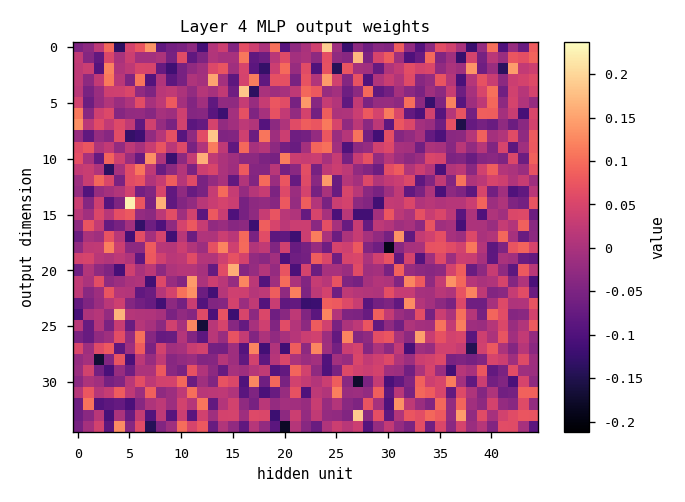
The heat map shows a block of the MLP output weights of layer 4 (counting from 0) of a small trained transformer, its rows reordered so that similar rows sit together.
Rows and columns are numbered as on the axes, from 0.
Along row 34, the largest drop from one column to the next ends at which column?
7
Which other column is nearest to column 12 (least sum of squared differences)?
1
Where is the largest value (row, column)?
14, 5
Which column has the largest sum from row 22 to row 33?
37
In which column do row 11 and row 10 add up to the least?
9
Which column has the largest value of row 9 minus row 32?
13
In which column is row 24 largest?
4
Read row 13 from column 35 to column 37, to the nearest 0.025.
-0.1 -0.025 -0.05
